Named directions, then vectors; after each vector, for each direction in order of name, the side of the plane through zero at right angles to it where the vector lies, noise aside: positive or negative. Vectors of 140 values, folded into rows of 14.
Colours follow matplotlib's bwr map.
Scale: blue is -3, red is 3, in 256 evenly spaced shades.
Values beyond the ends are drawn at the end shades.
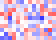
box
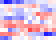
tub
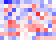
negative, positive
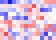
negative, positive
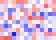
negative, negative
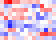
positive, negative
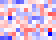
positive, positive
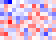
negative, positive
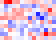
positive, negative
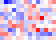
negative, positive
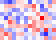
negative, positive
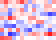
negative, negative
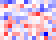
negative, positive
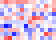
negative, negative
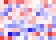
negative, negative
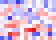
positive, positive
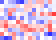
positive, positive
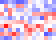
positive, positive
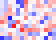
positive, positive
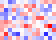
negative, positive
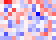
positive, negative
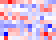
positive, negative
